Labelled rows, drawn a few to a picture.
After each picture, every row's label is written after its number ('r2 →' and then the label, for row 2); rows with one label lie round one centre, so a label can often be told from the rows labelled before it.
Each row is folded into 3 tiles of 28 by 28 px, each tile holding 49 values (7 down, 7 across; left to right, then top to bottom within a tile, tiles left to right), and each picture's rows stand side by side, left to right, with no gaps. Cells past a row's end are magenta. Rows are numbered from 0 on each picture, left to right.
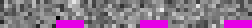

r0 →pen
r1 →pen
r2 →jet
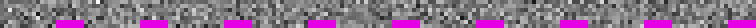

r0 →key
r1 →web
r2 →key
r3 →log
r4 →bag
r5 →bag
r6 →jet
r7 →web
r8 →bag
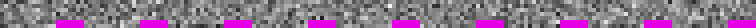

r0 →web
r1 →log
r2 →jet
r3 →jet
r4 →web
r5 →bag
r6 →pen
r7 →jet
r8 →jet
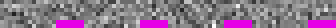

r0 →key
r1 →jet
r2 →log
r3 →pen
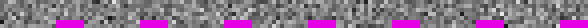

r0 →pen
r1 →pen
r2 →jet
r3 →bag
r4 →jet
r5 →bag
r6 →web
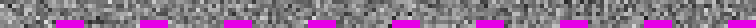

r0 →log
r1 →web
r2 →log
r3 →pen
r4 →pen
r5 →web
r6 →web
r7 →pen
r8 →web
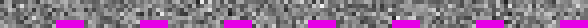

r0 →key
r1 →pen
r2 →log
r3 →log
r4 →pen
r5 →key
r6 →pen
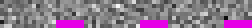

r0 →pen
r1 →key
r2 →bag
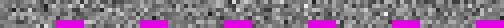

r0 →log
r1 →jet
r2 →bag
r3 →web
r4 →bag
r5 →bag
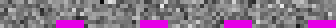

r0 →bag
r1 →web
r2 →bag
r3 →key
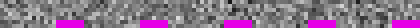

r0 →web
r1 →web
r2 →log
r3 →key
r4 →key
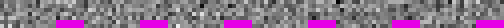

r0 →pen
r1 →pen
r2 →bag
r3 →web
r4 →key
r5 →jet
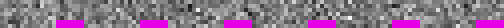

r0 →web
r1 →web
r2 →log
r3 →web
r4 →pen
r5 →log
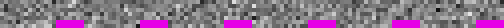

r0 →log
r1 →pen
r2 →bag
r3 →log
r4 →web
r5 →jet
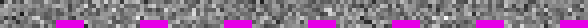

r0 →key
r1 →log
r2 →jet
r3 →pen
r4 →bag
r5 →jet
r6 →log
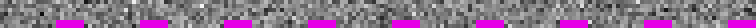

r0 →bag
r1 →key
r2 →pen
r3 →jet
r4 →key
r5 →key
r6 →log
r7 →log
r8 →log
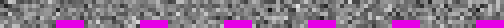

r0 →jet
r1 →pen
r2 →web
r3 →jet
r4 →jet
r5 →bag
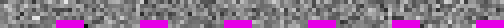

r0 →key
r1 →web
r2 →bag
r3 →log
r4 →web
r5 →web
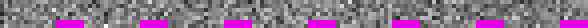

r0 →pen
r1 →bag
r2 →jet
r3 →pen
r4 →web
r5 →web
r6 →pen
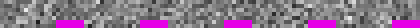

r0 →jet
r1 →jet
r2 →bag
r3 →key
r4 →pen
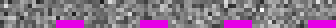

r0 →pen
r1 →web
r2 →bag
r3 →bag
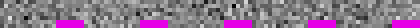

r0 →key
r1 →log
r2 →bag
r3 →pen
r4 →pen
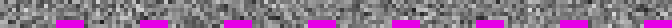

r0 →jet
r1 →web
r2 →key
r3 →key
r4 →log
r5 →web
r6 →web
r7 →key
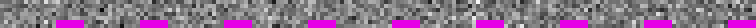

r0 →jet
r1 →jet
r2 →bag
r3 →jet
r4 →web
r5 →jet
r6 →jet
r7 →log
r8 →log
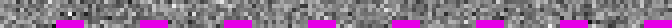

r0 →jet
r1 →bag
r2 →key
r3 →jet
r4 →jet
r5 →bag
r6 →pen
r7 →pen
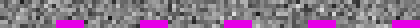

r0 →jet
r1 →pen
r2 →pen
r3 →bag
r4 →web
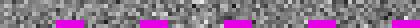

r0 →key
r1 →key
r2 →web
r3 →pen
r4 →web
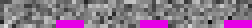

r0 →pen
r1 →key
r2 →web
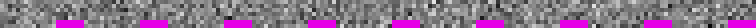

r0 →web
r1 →jet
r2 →web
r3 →web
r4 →pen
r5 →web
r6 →web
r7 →key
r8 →jet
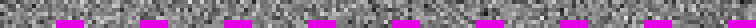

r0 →web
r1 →jet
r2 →log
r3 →key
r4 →key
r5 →log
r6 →key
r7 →web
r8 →key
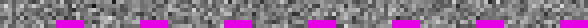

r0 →key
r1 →jet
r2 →web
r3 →bag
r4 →web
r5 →jet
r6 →jet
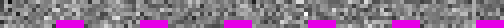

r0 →pen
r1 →web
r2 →bag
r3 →key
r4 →bag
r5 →web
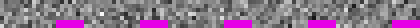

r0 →jet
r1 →key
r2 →pen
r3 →jet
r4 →bag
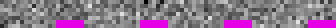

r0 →web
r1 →web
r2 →jet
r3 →log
